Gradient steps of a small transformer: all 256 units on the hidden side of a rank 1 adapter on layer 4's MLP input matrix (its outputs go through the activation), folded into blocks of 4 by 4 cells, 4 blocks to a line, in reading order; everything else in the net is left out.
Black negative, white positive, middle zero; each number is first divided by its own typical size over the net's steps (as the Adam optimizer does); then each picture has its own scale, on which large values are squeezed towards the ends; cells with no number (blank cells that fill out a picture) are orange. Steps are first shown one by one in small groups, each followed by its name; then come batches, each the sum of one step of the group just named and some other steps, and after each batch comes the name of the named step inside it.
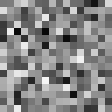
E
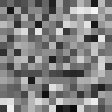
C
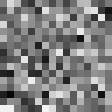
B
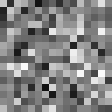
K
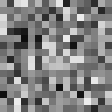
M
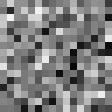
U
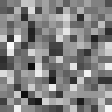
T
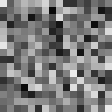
T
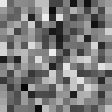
E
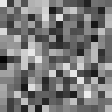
T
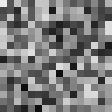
U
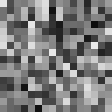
U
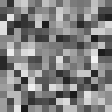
T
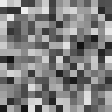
U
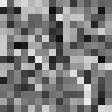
M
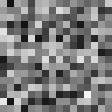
M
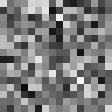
T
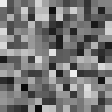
U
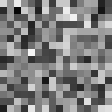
T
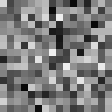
C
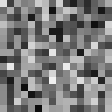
M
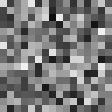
K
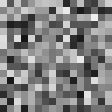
M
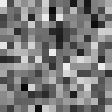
E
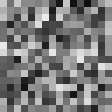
E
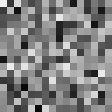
K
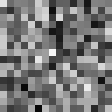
U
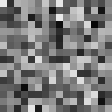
C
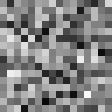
E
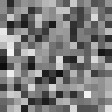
T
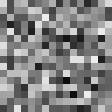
E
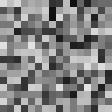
E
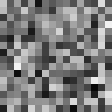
C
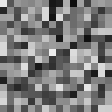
K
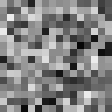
U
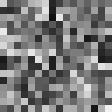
T
